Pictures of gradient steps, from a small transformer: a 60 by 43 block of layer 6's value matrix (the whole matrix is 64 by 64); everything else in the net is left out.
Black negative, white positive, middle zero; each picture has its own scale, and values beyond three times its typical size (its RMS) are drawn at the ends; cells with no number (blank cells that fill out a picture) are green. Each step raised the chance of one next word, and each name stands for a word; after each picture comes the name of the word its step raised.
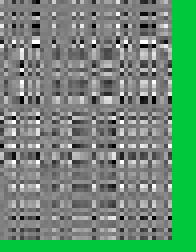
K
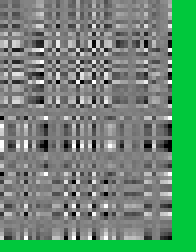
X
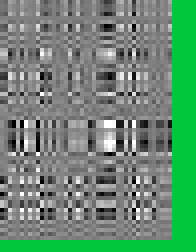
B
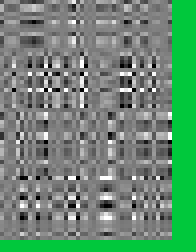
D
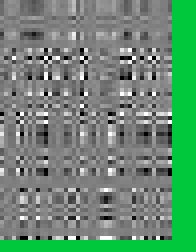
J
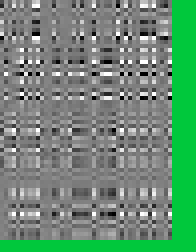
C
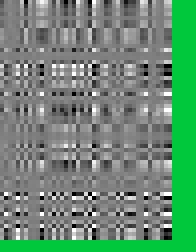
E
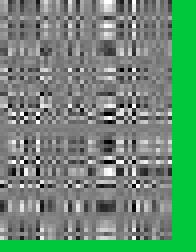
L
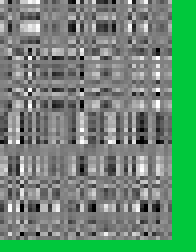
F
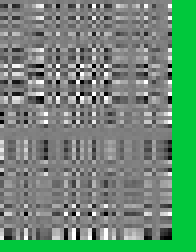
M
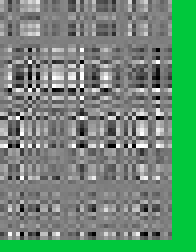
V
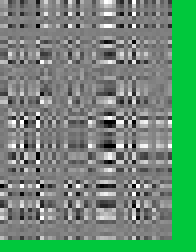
K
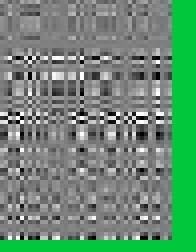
J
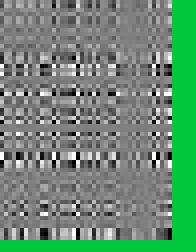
M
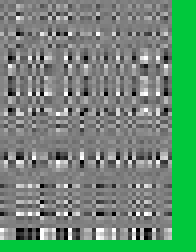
M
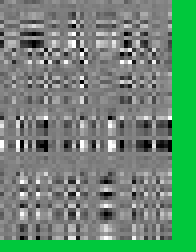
X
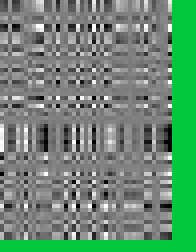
F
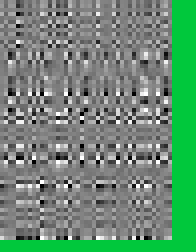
K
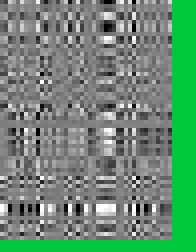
F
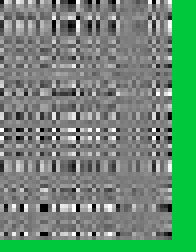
F
